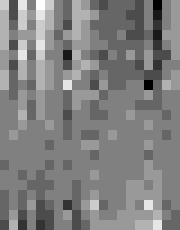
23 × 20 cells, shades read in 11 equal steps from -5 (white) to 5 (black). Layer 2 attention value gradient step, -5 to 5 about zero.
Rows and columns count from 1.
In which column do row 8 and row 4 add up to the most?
18
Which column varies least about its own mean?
7
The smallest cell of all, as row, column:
1, 5
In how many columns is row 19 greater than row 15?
6
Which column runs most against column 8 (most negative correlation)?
17
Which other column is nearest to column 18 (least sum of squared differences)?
16
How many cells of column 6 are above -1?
14
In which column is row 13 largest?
8
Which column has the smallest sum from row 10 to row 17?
3
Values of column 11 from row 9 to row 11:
2 -1 1
